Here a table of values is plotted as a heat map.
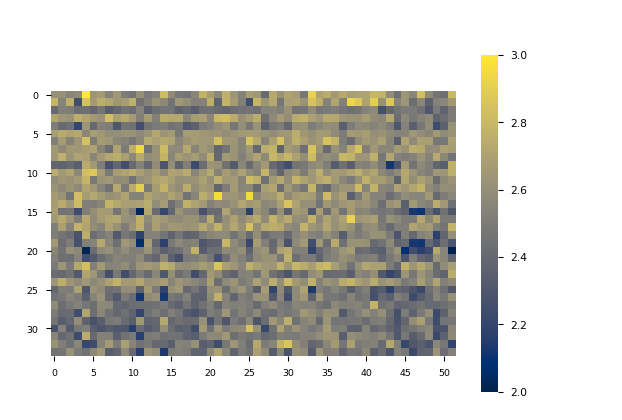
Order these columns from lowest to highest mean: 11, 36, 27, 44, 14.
44, 11, 14, 27, 36
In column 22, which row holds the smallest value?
29
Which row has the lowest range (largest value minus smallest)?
5
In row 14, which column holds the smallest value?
45
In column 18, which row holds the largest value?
20
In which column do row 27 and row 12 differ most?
11
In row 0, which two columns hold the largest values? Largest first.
4, 33
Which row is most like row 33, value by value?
26
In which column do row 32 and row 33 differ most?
30
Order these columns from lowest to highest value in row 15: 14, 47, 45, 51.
47, 14, 51, 45
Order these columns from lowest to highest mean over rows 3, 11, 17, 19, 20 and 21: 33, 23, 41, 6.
33, 41, 6, 23
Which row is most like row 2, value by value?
27
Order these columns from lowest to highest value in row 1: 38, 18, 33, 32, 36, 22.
18, 32, 36, 22, 33, 38
